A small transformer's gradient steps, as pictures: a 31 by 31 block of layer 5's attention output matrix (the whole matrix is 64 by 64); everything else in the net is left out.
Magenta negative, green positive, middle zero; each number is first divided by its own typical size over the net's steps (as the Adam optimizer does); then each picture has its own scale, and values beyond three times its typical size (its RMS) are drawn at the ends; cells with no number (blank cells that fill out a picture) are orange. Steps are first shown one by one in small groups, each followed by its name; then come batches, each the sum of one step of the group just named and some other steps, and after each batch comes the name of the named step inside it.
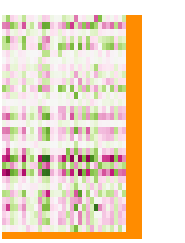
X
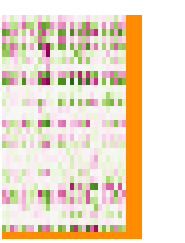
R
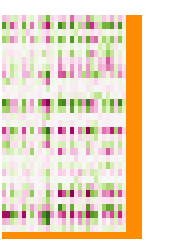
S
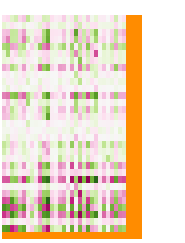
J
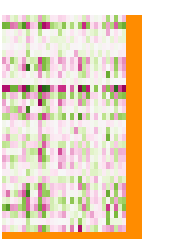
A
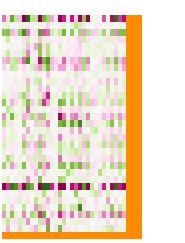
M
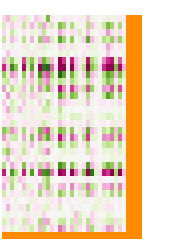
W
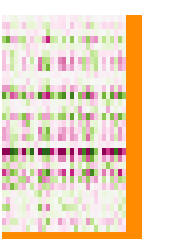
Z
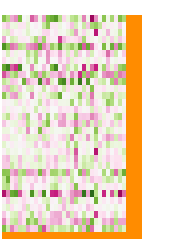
R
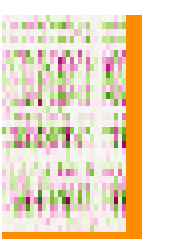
W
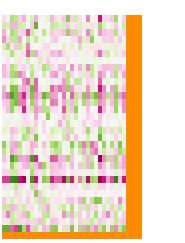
J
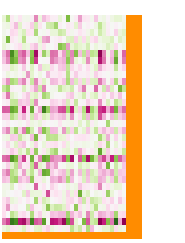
X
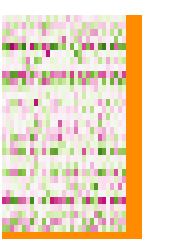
R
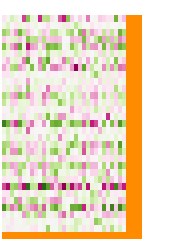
M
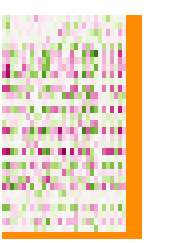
Z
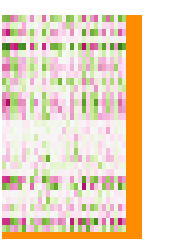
X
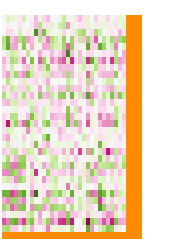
Z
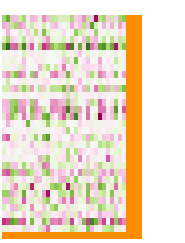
X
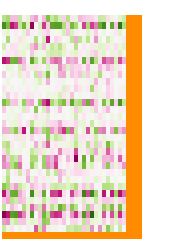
S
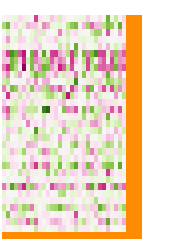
W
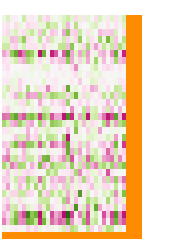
X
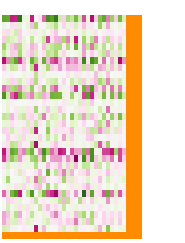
Z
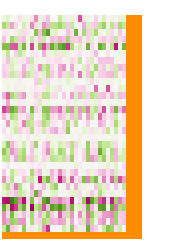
J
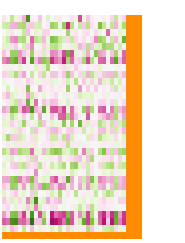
M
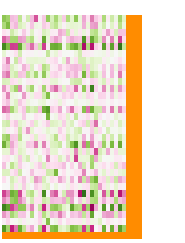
J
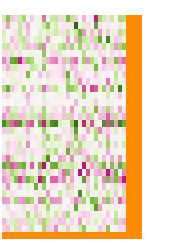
X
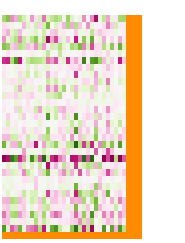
X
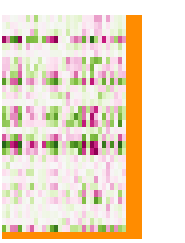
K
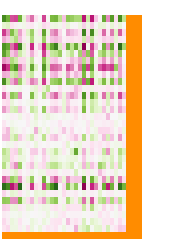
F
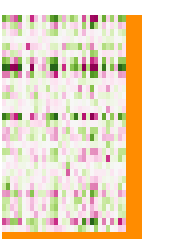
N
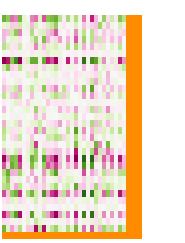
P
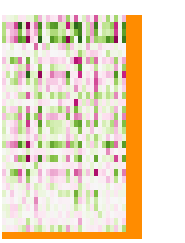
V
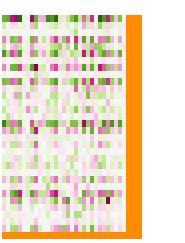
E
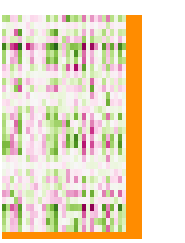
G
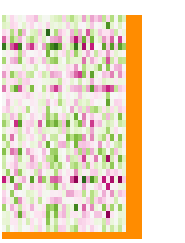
G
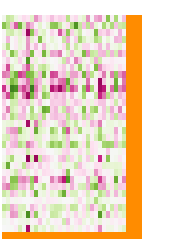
V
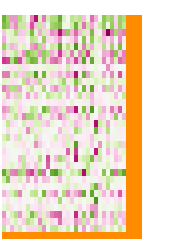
P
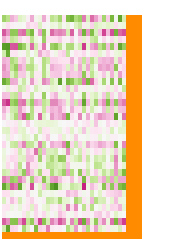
F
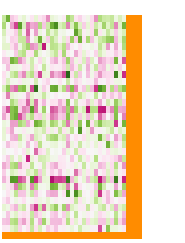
V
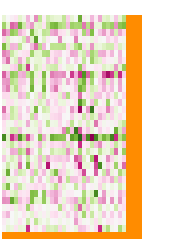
P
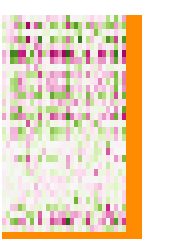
V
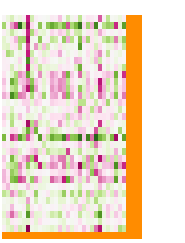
V
